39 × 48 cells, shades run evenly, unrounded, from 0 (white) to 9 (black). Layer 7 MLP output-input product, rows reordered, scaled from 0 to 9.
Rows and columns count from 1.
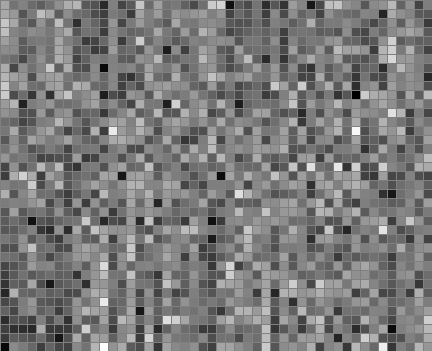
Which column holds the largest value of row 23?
18
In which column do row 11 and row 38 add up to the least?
41
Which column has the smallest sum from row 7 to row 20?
44
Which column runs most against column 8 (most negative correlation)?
30
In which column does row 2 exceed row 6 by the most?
43
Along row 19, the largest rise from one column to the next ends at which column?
39
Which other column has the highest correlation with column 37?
34
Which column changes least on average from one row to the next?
22
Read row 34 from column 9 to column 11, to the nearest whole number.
4 5 4
